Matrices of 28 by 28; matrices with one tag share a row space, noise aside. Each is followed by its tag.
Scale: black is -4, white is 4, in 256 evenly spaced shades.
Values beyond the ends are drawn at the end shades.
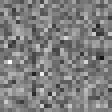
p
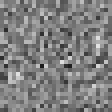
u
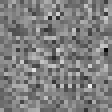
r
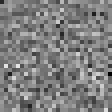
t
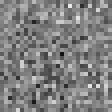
r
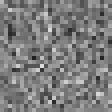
p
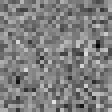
u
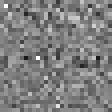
t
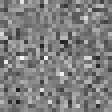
u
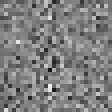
p
